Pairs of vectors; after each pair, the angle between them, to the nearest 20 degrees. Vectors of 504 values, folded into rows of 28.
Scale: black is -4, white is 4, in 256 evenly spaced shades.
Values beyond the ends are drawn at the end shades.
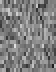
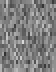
100 degrees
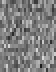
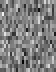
60 degrees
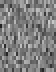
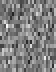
100 degrees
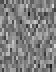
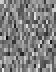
140 degrees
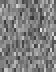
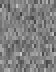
60 degrees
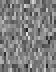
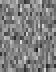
60 degrees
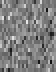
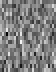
80 degrees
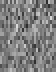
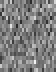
140 degrees
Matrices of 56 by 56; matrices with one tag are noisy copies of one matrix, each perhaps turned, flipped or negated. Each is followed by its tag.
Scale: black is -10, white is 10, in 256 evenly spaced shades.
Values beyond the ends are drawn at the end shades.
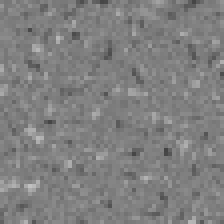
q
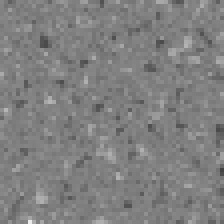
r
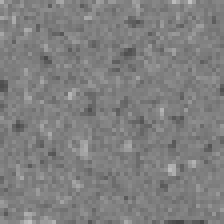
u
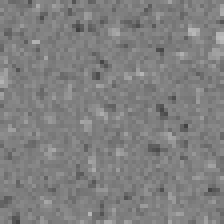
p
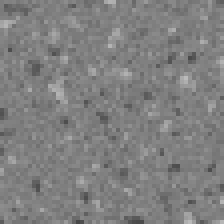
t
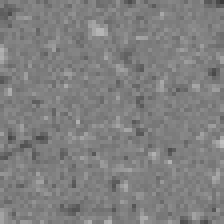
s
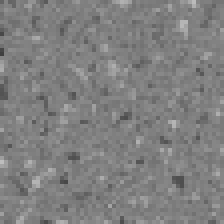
r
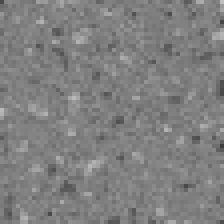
t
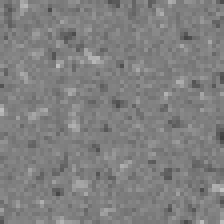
t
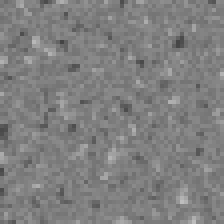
r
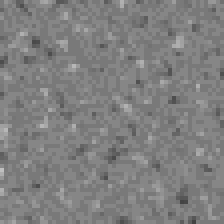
r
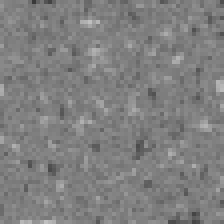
u
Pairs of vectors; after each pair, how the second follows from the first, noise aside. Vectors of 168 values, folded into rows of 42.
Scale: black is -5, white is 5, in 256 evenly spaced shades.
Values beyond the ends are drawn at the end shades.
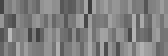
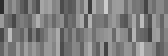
copied.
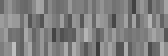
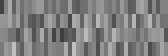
copied.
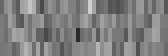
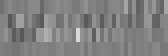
negated, partly zeroed.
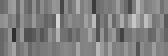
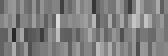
copied.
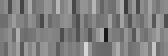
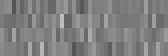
reversed, negated, shrunk.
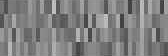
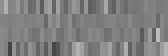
negated, partly zeroed.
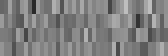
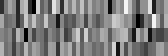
scaled up.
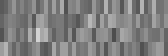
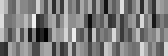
negated, scaled up.
